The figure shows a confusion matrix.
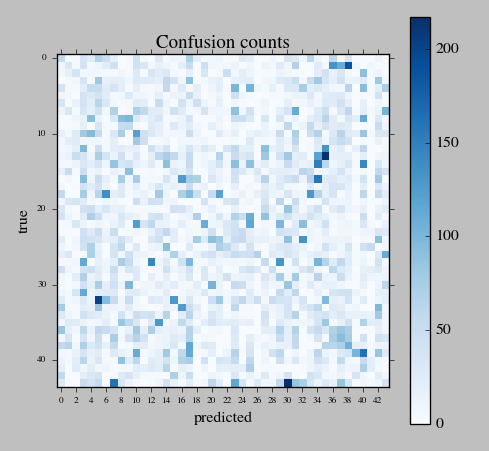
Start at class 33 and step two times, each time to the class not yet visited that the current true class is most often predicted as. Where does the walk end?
34
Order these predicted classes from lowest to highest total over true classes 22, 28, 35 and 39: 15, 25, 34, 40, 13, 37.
15, 37, 34, 13, 25, 40
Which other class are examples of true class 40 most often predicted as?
8
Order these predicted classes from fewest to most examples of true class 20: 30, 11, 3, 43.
11, 43, 3, 30
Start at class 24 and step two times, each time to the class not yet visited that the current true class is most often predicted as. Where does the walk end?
5
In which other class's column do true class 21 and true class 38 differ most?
17
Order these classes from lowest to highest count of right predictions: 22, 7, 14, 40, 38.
22, 40, 7, 14, 38
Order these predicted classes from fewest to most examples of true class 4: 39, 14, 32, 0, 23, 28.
39, 28, 0, 14, 32, 23
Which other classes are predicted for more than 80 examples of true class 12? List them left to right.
3, 27, 35
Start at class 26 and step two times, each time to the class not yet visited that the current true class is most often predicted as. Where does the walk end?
30
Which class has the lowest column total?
41
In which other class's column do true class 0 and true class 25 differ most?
14
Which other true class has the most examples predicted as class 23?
43
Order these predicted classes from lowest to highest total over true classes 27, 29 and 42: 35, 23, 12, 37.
23, 35, 37, 12
